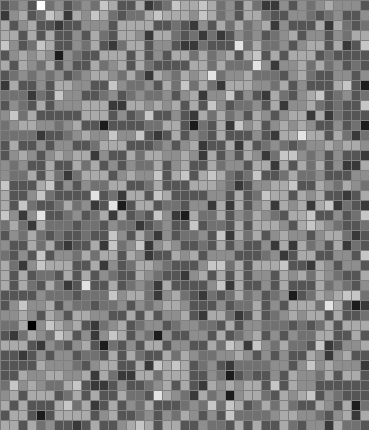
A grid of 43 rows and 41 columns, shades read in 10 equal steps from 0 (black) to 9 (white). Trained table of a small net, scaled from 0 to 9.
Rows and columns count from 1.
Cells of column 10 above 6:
1
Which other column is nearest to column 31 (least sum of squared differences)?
8
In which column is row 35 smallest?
12
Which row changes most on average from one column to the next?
21
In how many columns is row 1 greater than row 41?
17
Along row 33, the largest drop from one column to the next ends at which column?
4
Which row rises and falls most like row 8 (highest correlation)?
2
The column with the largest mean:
29
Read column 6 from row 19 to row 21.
7 4 3
